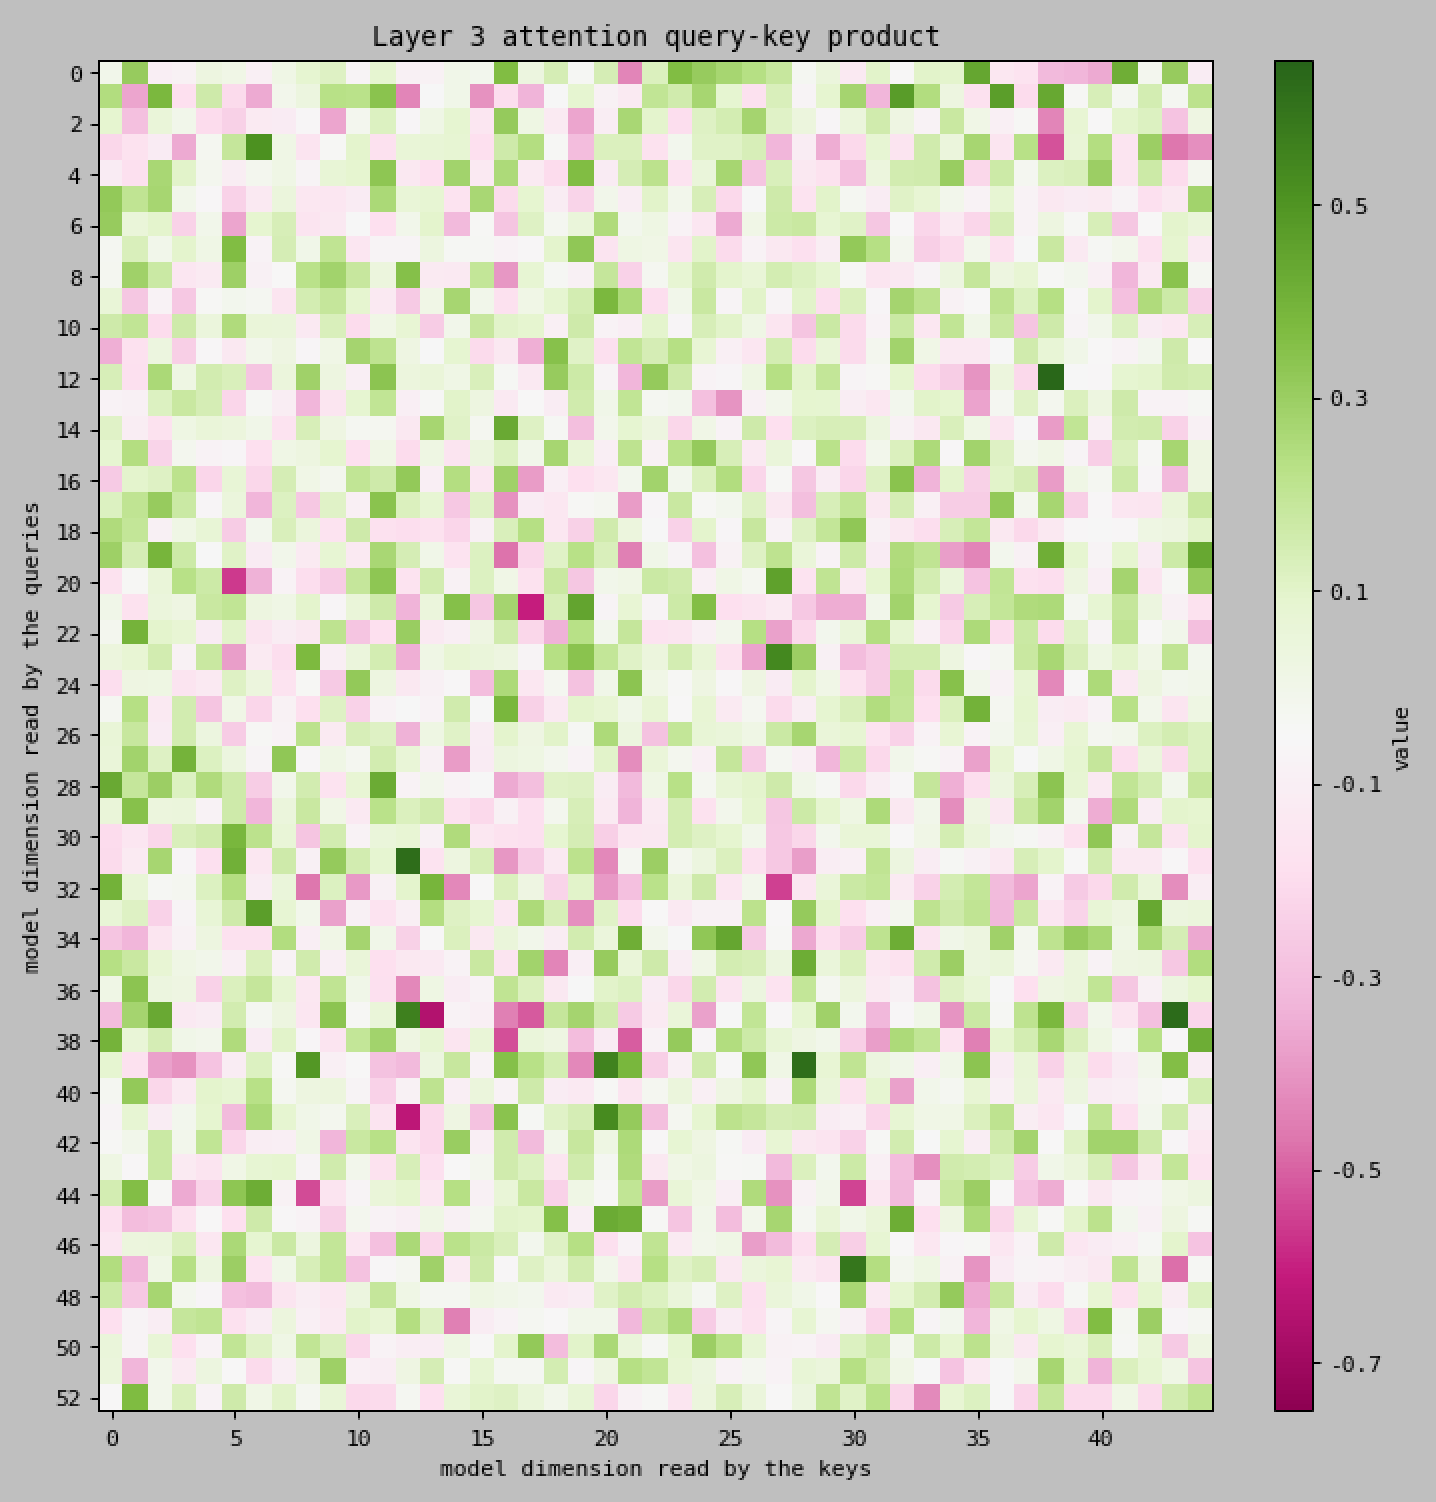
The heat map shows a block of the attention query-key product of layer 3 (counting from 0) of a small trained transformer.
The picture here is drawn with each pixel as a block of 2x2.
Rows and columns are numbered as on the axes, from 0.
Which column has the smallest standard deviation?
7
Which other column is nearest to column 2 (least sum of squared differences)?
11
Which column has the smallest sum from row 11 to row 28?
17
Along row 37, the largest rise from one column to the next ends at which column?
43
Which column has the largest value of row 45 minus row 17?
21
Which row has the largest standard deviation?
37
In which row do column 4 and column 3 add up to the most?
27
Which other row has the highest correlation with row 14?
2
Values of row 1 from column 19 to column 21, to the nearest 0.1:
0.1 -0.1 -0.1
